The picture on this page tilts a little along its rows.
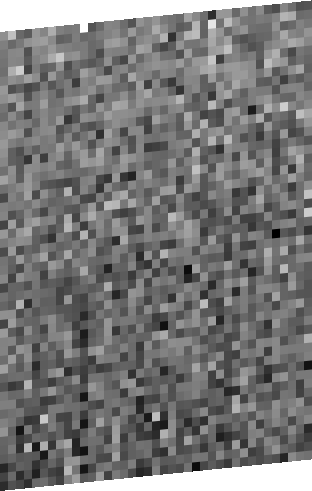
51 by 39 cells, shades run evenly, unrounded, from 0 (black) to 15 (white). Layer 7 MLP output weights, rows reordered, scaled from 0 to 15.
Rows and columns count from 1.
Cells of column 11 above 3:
44
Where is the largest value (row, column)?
1, 11
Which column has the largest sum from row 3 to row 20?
29
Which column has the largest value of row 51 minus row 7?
10
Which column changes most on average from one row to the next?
21
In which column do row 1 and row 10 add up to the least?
27
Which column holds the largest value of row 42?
31
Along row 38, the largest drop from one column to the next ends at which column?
5
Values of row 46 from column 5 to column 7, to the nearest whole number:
6 6 5
